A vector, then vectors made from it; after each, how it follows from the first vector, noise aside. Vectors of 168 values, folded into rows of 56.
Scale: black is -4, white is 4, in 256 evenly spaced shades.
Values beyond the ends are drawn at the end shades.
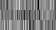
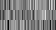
wrapped around.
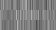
reversed, negated, shrunk.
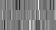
negated, partly zeroed.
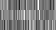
negated.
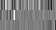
wrapped around, negated, partly zeroed.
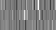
negated, partly zeroed.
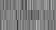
reversed, shrunk.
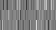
reversed, partly zeroed.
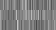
reversed, negated, shrunk.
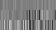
partly zeroed.
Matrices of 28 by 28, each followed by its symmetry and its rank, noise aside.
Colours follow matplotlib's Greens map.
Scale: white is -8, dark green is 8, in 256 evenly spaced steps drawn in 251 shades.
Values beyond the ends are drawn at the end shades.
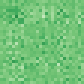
no symmetry, rank four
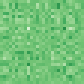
no symmetry, rank three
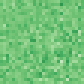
no symmetry, rank six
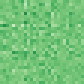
antisymmetric, rank six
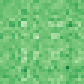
symmetric, rank four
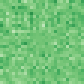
antisymmetric, rank six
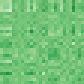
symmetric, rank three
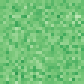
no symmetry, rank six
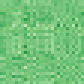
no symmetry, rank three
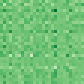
no symmetry, rank three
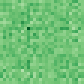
symmetric, rank four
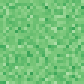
antisymmetric, rank six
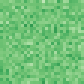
no symmetry, rank six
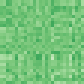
no symmetry, rank three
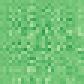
no symmetry, rank four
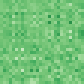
antisymmetric, rank four
